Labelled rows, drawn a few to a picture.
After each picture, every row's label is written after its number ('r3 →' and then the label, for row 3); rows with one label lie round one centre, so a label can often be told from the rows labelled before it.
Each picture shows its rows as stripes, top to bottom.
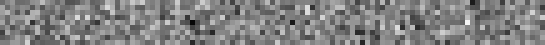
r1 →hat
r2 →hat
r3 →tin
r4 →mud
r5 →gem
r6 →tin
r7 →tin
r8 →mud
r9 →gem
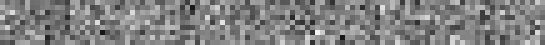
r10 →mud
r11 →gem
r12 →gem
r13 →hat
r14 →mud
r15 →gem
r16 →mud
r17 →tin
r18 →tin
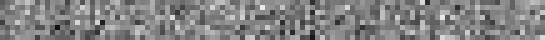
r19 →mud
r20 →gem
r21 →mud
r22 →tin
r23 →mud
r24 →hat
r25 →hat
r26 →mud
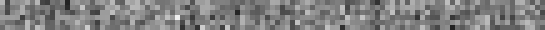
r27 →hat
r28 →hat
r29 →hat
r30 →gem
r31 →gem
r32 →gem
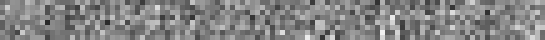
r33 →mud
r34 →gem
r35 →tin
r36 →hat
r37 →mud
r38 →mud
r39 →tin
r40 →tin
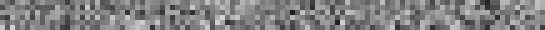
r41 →mud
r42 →mud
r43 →gem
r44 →mud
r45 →hat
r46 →hat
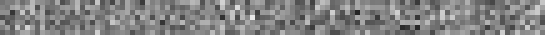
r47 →mud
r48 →mud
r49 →tin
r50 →tin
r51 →hat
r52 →mud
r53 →mud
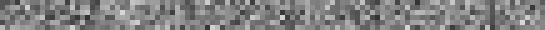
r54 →hat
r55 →gem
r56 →hat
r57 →tin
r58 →hat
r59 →gem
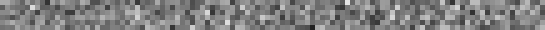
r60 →gem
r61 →tin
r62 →hat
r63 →hat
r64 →gem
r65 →mud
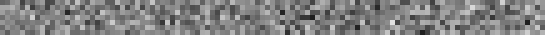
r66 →mud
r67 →gem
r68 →hat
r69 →mud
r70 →hat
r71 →tin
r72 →tin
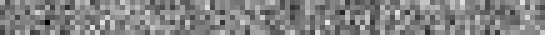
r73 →hat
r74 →hat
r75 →tin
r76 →gem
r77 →gem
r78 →tin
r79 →mud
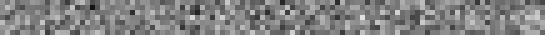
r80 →hat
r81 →gem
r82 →tin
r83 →mud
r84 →mud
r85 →gem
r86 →tin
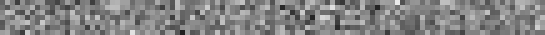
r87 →tin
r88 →hat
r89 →gem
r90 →mud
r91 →mud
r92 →tin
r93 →gem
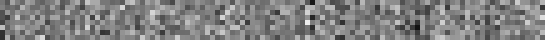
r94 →mud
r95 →tin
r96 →tin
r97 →mud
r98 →tin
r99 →mud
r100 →mud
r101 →tin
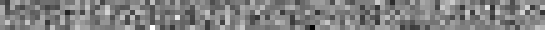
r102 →mud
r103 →gem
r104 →hat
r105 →gem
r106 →gem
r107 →mud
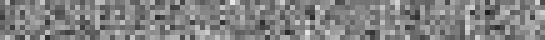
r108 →tin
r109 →mud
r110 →mud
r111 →mud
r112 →tin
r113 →mud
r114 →hat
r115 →gem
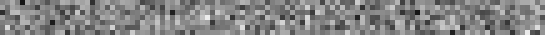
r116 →gem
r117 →hat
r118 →mud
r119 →hat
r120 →tin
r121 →tin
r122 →gem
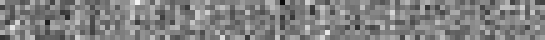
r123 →hat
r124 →mud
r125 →hat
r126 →hat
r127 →mud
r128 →hat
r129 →gem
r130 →mud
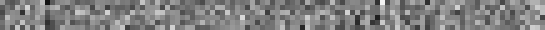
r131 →tin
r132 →mud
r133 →gem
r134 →tin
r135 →tin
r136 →tin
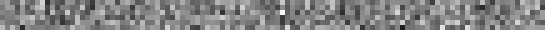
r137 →tin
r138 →tin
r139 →tin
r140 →mud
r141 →hat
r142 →gem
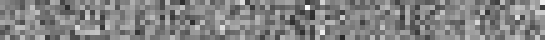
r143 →mud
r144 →hat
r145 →mud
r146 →mud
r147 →gem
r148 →mud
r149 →mud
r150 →tin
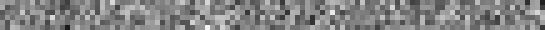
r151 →hat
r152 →hat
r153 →tin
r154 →mud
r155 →mud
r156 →hat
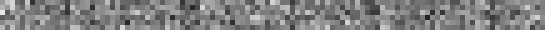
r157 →gem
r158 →gem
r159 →hat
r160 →mud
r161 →gem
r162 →gem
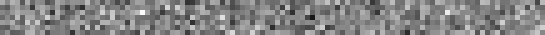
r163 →gem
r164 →hat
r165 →hat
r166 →mud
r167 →gem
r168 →mud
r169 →tin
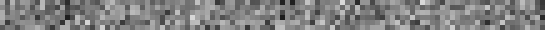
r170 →hat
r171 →gem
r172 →hat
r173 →hat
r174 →mud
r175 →tin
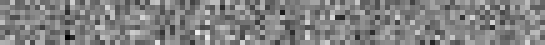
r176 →gem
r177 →gem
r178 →hat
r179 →tin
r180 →hat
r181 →mud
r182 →hat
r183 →hat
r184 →gem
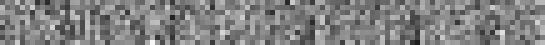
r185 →mud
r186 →hat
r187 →gem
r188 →mud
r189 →mud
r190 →mud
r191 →mud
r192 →mud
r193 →mud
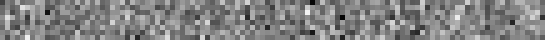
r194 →mud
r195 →tin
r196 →tin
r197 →tin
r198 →hat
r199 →tin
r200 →mud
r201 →gem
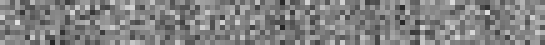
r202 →hat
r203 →mud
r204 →gem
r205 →hat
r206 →mud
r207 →hat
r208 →mud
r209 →tin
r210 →hat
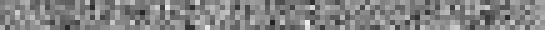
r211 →mud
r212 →gem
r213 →mud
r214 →mud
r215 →tin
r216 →hat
